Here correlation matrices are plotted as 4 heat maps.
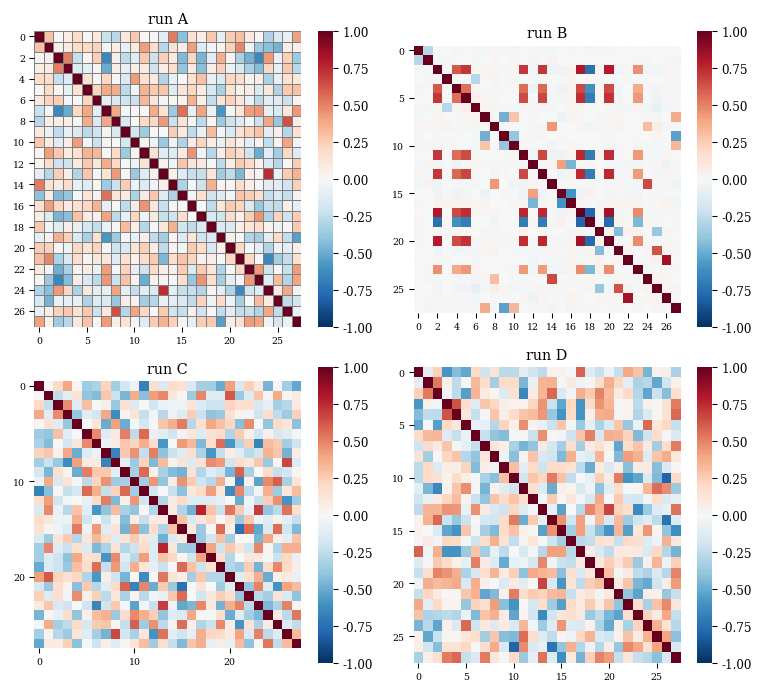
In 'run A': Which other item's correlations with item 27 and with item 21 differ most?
13
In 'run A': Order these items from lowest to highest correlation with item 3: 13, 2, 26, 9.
9, 13, 26, 2
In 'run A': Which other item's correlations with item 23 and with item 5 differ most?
11
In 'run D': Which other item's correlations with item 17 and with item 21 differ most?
0
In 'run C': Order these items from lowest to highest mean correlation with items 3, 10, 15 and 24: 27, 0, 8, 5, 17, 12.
8, 17, 5, 0, 27, 12
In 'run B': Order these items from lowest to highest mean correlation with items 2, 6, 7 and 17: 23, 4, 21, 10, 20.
21, 10, 23, 4, 20
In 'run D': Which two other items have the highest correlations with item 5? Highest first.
24, 11
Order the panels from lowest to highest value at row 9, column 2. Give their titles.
run A, run D, run B, run C
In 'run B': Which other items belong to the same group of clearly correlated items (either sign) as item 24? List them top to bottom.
8, 14
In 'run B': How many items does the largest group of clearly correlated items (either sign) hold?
9
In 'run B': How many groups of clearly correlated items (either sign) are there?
8
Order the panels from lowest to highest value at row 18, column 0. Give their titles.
run C, run D, run B, run A
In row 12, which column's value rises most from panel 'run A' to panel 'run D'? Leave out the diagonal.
19
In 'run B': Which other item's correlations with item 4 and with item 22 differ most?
26
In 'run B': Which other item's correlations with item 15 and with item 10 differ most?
16
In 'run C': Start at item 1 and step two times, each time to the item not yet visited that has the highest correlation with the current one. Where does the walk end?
13
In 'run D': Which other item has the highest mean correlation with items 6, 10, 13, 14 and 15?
21
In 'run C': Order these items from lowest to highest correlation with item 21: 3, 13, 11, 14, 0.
14, 0, 3, 13, 11
